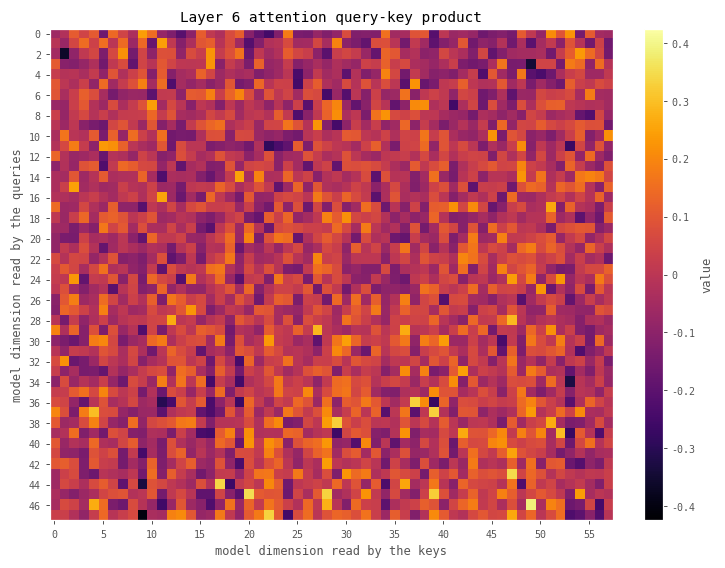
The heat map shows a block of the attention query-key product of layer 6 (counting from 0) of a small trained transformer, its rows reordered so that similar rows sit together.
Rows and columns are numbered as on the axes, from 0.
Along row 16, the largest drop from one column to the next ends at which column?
12
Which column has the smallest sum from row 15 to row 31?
9
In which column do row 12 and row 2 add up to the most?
55
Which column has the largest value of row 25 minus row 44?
18
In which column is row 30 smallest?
46
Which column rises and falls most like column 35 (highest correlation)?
31
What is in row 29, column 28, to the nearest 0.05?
0
